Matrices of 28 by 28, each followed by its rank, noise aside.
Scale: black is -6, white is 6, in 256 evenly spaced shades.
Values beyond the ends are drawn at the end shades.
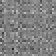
four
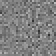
five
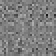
five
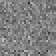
eight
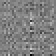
four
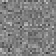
five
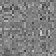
five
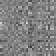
four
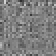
five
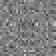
four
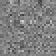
four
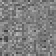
six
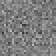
six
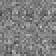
seven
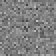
eight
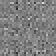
four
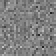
five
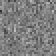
seven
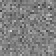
seven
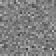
seven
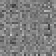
four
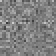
five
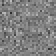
six
